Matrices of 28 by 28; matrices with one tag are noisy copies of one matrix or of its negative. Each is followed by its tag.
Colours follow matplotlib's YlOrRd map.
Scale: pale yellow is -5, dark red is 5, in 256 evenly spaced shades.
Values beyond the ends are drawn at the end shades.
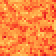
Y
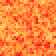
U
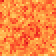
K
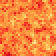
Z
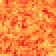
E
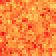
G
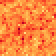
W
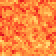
U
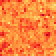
G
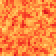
E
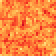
E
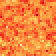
U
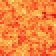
Y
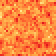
U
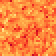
K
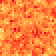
K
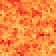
Y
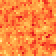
Z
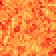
E
